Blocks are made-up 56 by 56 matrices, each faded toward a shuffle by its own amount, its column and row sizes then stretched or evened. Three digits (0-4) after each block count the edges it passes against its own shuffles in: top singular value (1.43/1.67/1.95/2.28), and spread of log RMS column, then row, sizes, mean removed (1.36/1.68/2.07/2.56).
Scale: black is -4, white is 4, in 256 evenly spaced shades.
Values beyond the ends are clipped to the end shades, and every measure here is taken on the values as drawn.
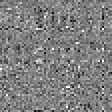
3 2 2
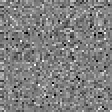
3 0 0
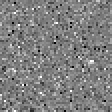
0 0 0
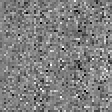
0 3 0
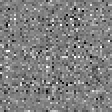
2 2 3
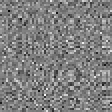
4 0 2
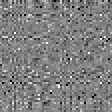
4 0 3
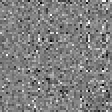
3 3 1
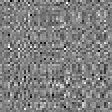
4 3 2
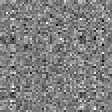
4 3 1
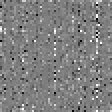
1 4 0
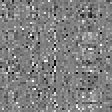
3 3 1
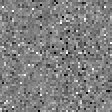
1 1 1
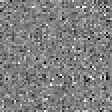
2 1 3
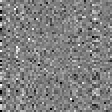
4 3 0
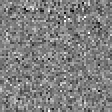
1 2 1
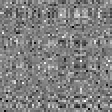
4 1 2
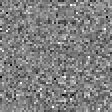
2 0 1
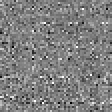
0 2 3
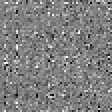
1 3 2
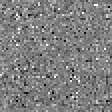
0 1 2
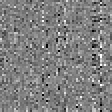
3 4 0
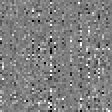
0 4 0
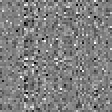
4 3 0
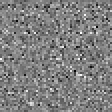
1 0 2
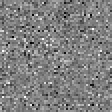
1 1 2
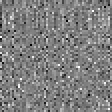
4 2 0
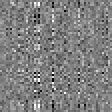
4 4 1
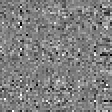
2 3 3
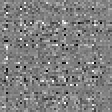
1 3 4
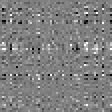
4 4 4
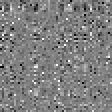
3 3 1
